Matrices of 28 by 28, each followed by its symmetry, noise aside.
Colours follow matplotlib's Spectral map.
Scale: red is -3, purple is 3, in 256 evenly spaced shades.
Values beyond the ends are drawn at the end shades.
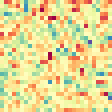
no symmetry.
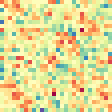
symmetric across the other diagonal.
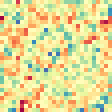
symmetric.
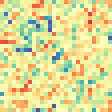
symmetric.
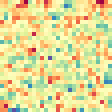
no symmetry.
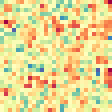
no symmetry.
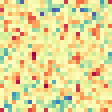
same after a half turn.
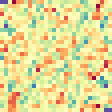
same after a half turn.
